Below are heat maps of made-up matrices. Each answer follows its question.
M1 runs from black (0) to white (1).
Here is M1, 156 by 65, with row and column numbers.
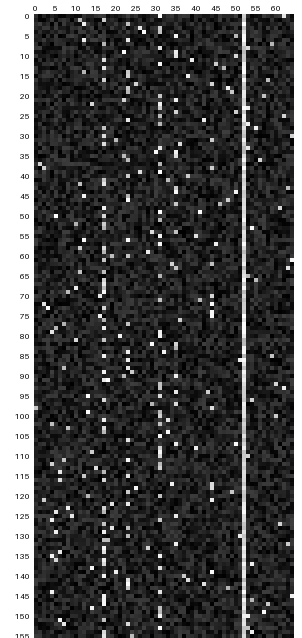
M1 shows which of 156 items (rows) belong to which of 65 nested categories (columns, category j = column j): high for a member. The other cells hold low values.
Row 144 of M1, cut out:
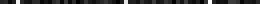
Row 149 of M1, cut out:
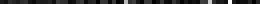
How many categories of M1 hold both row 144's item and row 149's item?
2
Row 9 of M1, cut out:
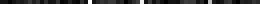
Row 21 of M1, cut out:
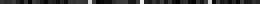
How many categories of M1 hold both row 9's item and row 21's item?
3
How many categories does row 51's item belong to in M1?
2
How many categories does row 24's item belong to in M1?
3
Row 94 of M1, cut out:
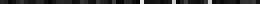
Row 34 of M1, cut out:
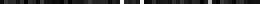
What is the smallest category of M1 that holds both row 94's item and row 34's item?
35
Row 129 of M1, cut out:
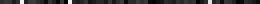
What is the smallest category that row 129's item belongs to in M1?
5
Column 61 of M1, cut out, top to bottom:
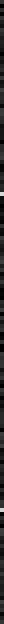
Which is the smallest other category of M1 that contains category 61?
17
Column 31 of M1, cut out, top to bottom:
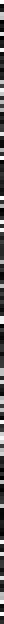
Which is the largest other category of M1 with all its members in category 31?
53
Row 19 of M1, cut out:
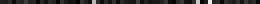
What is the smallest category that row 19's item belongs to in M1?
49
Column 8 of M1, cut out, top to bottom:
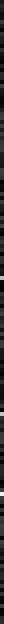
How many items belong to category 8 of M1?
3
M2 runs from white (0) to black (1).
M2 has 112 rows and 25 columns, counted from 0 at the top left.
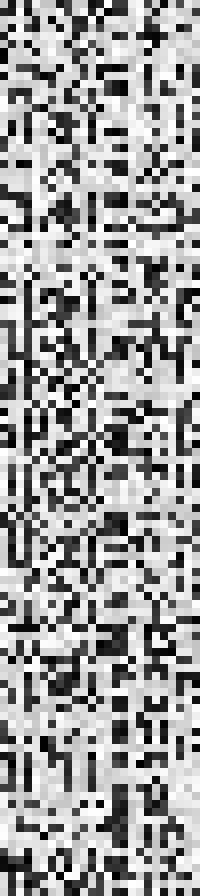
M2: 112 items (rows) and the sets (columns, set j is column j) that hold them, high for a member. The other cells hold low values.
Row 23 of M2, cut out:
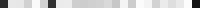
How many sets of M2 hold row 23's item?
3
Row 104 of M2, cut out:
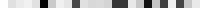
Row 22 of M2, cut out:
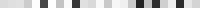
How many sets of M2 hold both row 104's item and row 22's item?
3
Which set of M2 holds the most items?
3
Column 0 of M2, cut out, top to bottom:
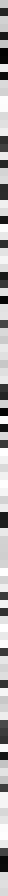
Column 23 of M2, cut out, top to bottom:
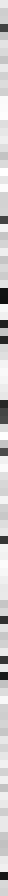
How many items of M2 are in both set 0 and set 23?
4
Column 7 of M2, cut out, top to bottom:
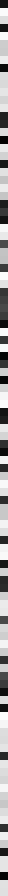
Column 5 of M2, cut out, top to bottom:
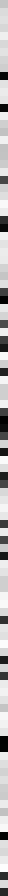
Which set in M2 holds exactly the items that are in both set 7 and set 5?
16
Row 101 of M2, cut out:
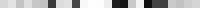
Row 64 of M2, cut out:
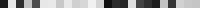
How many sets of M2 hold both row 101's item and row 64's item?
4
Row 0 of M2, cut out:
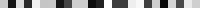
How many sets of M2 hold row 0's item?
11
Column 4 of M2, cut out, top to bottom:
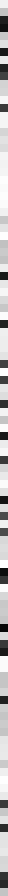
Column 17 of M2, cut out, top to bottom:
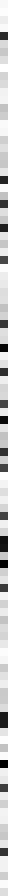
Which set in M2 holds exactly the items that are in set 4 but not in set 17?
10
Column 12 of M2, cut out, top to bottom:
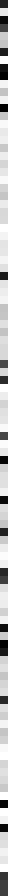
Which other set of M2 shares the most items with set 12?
18
